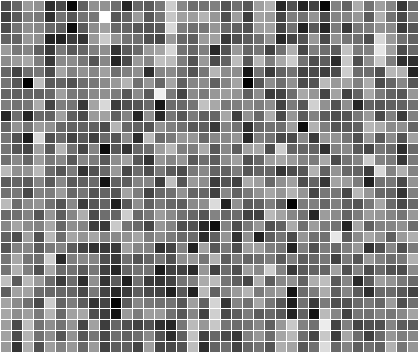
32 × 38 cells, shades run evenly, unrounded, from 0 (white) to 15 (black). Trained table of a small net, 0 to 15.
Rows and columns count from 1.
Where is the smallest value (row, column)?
2, 10
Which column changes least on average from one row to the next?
36
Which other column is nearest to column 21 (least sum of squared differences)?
6
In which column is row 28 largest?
11
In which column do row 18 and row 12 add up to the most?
20
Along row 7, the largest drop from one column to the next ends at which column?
32
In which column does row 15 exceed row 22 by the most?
31
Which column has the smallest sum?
35
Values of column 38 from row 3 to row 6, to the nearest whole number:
10 9 9 12
